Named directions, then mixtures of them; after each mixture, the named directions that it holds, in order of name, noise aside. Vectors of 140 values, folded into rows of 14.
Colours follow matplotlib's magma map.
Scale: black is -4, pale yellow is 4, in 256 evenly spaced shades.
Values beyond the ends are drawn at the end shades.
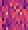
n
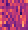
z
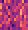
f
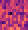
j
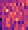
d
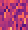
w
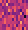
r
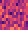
j.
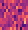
w.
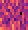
d, f, r.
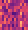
d, f, r.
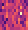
n, z.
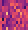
n.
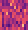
j, n, z.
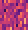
f, r, w.
